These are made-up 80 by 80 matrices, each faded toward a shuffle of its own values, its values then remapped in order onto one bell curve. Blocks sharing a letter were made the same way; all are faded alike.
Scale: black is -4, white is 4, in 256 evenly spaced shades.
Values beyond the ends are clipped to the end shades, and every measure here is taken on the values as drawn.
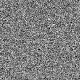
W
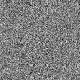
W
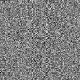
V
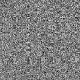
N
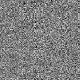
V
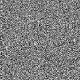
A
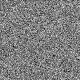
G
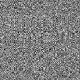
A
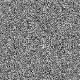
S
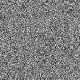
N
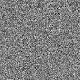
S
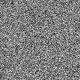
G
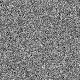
G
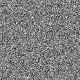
W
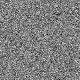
W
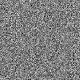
S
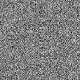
N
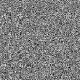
A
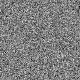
G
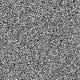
G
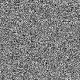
W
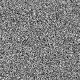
G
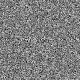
G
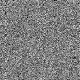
S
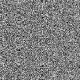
S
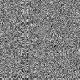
A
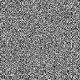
V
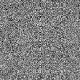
A
